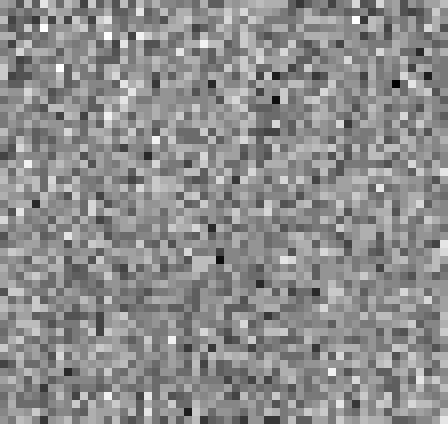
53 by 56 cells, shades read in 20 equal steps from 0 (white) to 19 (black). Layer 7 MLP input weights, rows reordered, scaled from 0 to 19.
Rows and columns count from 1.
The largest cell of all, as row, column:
11, 50
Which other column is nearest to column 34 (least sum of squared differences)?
52
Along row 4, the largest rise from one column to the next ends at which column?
7
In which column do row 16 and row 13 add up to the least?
16
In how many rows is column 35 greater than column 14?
28
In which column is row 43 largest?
29
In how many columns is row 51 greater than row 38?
22
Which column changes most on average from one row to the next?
35
